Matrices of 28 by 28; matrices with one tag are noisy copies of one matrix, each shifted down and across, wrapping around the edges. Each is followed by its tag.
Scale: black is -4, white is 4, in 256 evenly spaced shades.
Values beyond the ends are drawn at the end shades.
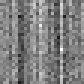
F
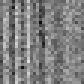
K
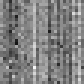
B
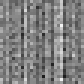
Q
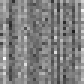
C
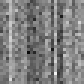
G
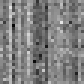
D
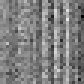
K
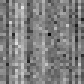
C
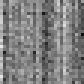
F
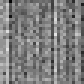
Q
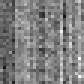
D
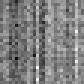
G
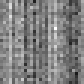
B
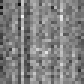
G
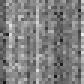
G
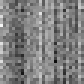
B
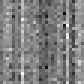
G
